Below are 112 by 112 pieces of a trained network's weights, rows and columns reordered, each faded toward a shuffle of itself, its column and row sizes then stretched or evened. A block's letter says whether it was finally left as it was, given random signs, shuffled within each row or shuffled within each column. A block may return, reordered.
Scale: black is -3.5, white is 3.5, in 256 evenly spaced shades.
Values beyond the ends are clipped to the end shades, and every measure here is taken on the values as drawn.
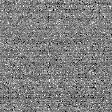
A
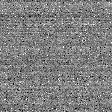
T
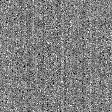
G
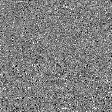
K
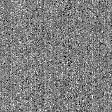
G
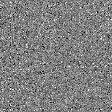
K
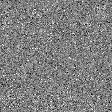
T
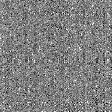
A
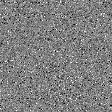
T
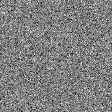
G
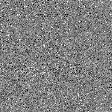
K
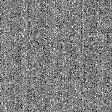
G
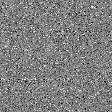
T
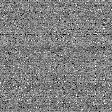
A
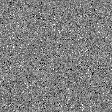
K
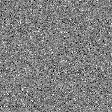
T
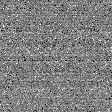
T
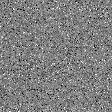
T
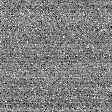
T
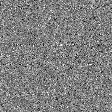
T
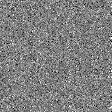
K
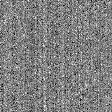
G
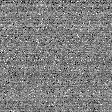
T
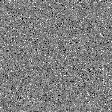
T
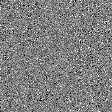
K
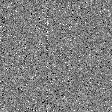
G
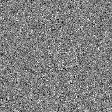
G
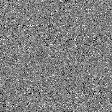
K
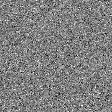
T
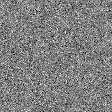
T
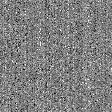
G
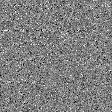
T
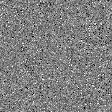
G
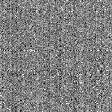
A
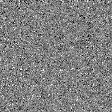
K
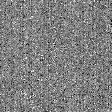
G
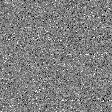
T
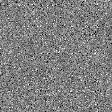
K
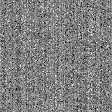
G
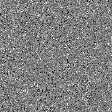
G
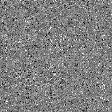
A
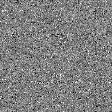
K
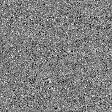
T
